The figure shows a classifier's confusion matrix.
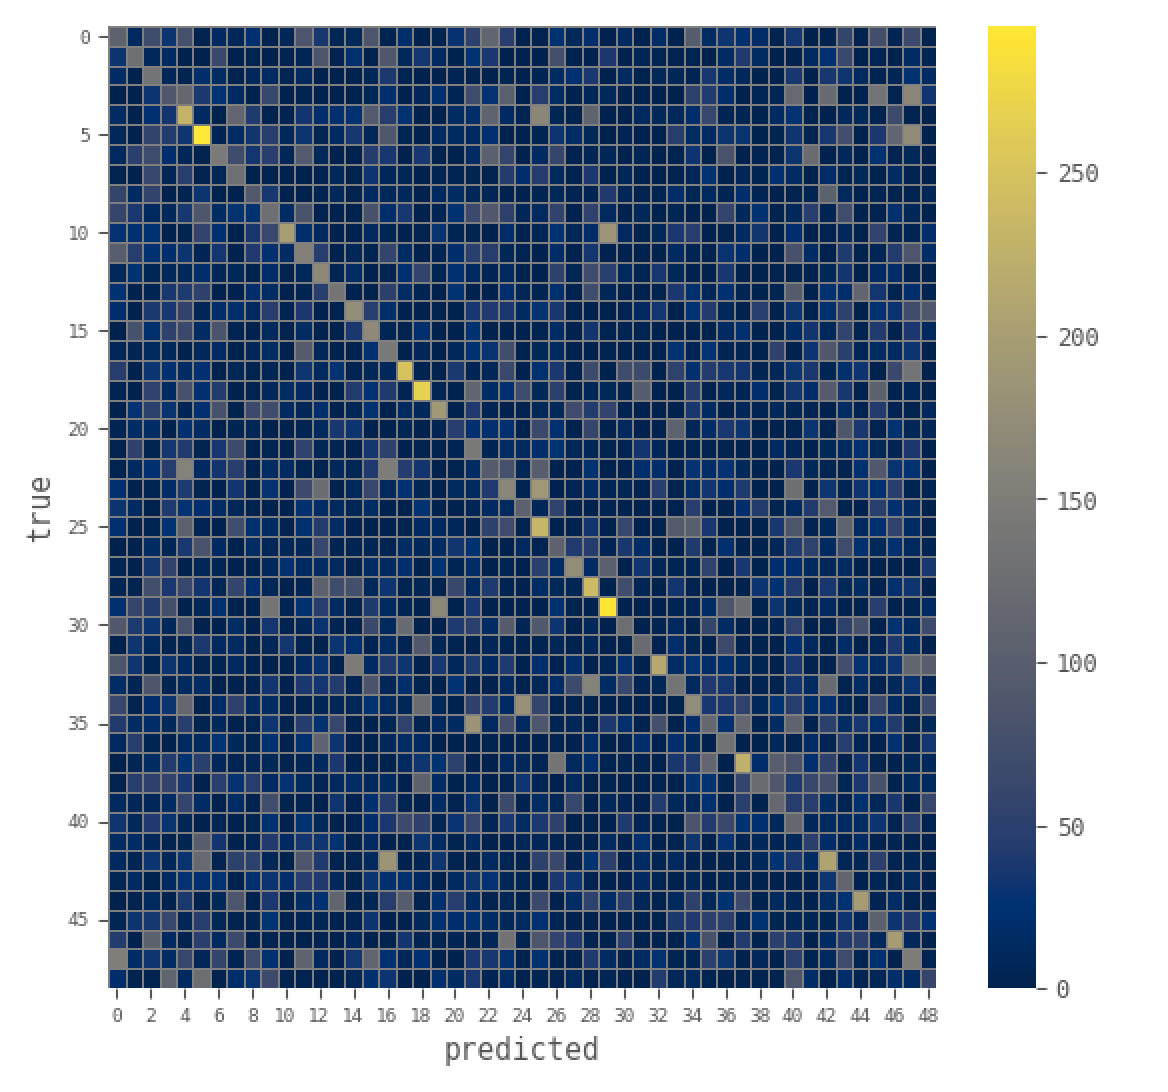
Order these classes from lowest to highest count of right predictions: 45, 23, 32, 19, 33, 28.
45, 33, 23, 19, 32, 28
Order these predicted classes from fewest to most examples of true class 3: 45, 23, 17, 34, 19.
17, 19, 34, 23, 45
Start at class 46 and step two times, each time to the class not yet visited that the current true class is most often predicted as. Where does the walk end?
25
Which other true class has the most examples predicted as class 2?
46
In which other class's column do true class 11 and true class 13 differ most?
44
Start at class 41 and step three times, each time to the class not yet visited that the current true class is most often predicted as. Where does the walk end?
0
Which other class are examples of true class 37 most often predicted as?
26
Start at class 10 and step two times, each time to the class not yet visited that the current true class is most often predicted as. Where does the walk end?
19
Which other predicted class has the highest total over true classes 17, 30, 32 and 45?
47
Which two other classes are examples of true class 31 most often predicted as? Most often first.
18, 36
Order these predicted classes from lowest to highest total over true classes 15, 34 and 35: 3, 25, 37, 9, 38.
38, 9, 3, 25, 37
